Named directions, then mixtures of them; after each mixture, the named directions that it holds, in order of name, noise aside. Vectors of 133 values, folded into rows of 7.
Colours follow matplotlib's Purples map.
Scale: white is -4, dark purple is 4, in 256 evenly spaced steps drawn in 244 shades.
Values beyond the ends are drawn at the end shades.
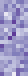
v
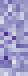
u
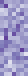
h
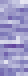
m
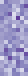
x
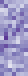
h, m.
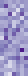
h, x.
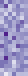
h, u.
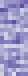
h, m.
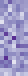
u.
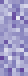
x.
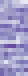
m.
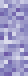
h, m.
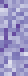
h.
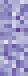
m, x.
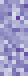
x.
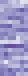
m.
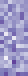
u.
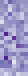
u.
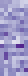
m, u.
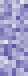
m, x.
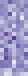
u, x.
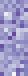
v.
